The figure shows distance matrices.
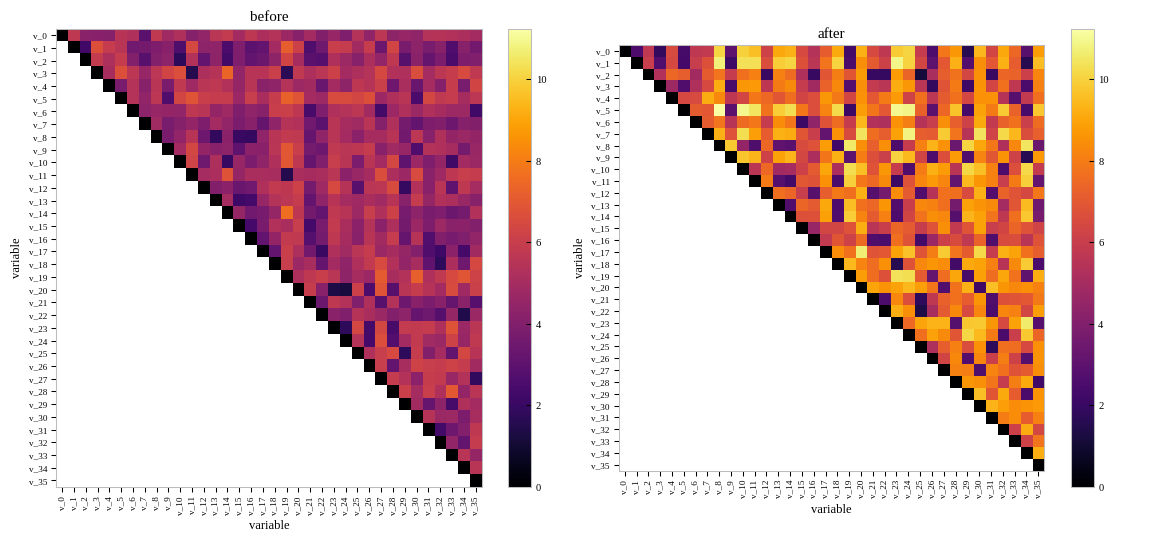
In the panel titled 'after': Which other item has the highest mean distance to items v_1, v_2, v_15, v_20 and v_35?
v_24
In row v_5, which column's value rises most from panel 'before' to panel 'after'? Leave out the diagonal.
v_30
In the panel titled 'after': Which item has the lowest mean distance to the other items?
v_16
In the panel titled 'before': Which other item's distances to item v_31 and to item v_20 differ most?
v_23
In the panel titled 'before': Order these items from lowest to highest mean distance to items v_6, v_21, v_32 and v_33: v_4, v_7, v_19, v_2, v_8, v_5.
v_2, v_7, v_8, v_4, v_5, v_19
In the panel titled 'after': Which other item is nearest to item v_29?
v_0
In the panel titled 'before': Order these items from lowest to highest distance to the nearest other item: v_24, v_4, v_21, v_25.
v_24, v_25, v_21, v_4
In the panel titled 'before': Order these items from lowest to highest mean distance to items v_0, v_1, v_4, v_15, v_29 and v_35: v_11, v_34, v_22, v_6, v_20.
v_22, v_6, v_34, v_11, v_20
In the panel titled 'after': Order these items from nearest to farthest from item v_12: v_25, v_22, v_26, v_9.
v_25, v_22, v_26, v_9
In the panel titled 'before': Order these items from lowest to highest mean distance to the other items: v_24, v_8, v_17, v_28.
v_17, v_8, v_24, v_28
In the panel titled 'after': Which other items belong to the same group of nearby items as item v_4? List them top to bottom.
v_33
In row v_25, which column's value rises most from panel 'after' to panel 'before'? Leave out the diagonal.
v_22
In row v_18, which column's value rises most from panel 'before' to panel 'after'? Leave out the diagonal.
v_34
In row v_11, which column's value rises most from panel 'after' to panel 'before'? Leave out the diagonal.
v_14
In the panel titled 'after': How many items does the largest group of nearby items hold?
9
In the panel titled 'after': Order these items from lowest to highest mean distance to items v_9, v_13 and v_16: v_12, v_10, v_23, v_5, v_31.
v_12, v_31, v_5, v_23, v_10
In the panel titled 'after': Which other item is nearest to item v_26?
v_3
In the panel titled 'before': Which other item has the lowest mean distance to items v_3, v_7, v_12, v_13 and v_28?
v_15
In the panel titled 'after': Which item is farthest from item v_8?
v_5
